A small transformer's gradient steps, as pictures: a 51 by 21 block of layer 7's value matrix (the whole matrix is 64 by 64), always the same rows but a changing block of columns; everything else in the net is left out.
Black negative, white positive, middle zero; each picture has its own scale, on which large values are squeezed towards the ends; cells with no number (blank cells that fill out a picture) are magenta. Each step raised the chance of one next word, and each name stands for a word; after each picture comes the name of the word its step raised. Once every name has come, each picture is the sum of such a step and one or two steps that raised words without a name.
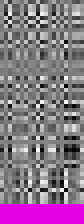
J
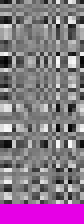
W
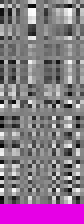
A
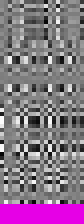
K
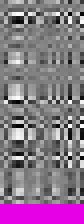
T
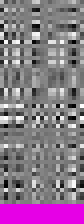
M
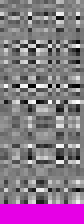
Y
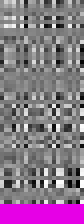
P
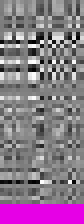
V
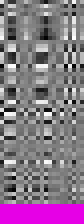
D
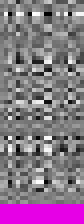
J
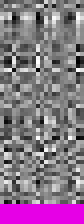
K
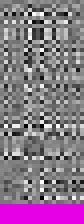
T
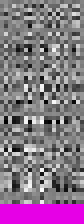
K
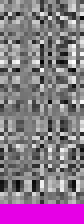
P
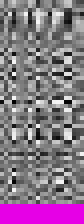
T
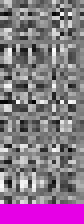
Y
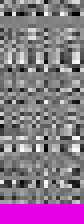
J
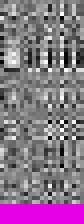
T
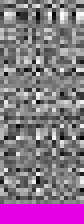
A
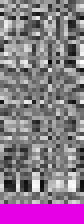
P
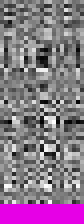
K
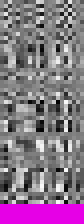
W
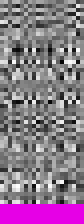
W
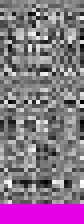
V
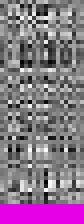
J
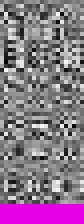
T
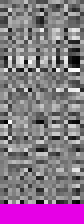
K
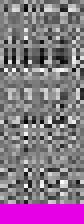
M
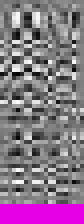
V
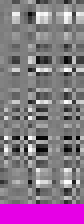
J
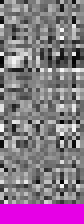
W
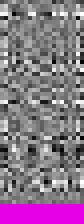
J
